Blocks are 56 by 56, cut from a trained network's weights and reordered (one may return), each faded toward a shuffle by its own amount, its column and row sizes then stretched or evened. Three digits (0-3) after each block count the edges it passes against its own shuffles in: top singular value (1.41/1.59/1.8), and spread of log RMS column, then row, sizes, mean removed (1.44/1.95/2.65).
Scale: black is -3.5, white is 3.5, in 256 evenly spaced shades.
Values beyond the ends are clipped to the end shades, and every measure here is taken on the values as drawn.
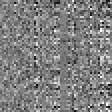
3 3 0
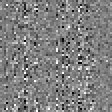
1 3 1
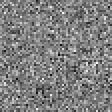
0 1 0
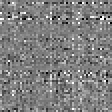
1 1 3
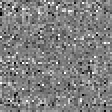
0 2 2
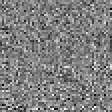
2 1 2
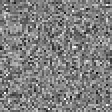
2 1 0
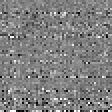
1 0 3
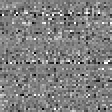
1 1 3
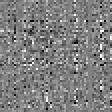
2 3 2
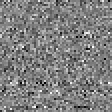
0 0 2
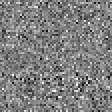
0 0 2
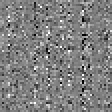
0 3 1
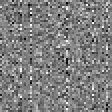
1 3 0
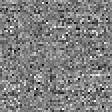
0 1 1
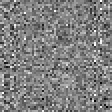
3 2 0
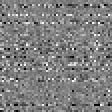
3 1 3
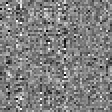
2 3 0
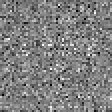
1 1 2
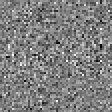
1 1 1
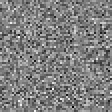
1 0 1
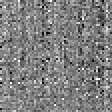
1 2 1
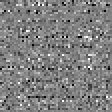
0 1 3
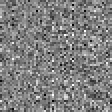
2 2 0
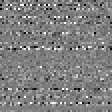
1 0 3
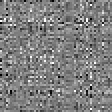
3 3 1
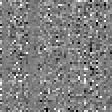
1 3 1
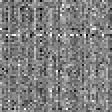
3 1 2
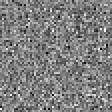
1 0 1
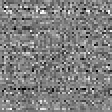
3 1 3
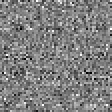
2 0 2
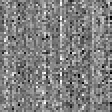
3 2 1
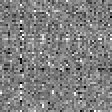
2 2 1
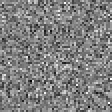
2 1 0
